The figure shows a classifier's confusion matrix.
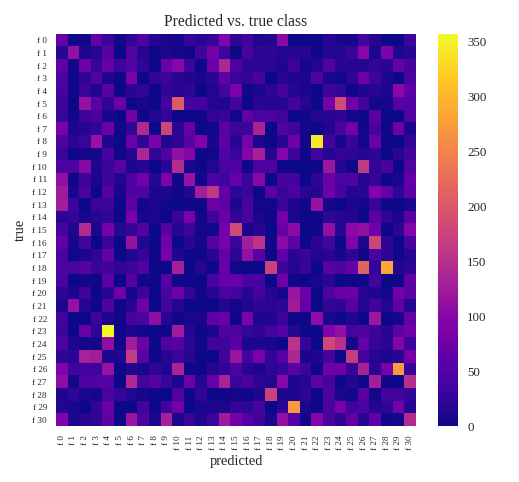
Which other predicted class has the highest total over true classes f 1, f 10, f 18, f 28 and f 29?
f 26
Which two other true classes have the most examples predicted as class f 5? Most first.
f 20, f 10
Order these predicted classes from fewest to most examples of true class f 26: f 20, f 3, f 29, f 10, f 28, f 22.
f 22, f 3, f 20, f 28, f 10, f 29
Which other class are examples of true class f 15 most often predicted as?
f 2
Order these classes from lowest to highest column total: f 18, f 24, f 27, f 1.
f 1, f 18, f 24, f 27
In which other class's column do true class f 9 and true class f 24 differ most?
f 23
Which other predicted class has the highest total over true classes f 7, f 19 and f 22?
f 9
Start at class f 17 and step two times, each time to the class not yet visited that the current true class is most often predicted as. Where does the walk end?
f 27
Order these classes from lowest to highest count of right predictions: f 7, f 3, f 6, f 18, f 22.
f 3, f 6, f 22, f 7, f 18
